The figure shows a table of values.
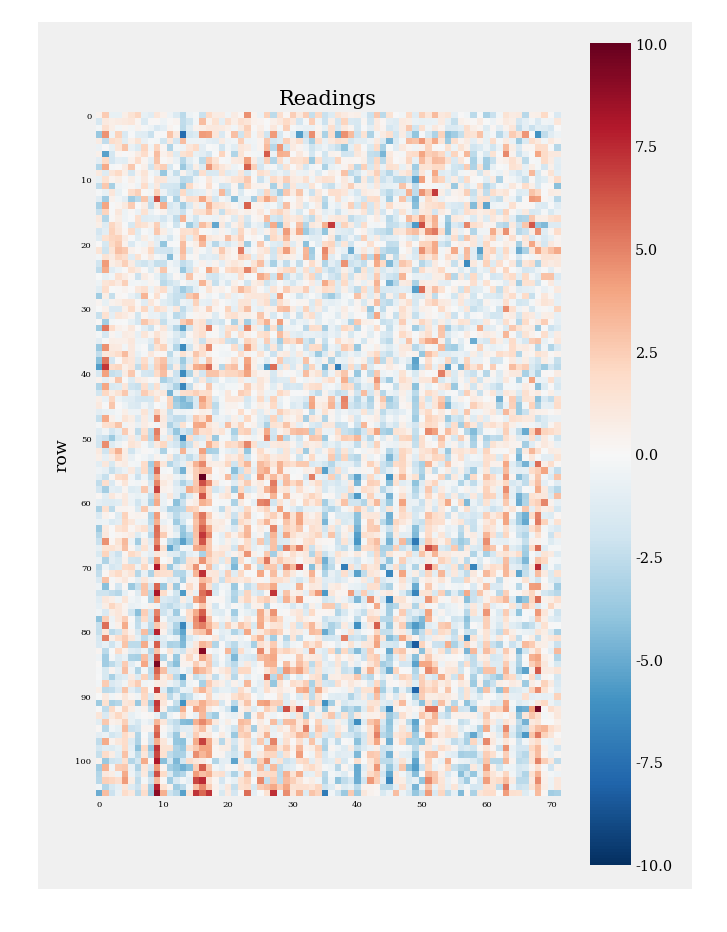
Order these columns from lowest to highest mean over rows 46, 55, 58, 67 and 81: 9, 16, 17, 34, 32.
32, 34, 17, 16, 9
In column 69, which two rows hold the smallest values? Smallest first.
17, 39
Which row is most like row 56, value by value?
83
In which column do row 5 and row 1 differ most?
38
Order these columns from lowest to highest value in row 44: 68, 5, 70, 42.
68, 42, 70, 5
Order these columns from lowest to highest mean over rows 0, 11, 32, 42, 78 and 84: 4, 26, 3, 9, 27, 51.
3, 27, 4, 51, 26, 9
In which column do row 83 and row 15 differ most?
16
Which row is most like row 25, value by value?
31
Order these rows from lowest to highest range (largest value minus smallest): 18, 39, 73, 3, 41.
41, 18, 73, 3, 39
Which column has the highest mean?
9
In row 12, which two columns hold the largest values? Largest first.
52, 50
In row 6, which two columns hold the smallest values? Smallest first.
1, 44
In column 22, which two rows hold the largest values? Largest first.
21, 59
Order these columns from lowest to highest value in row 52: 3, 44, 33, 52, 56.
44, 33, 56, 52, 3
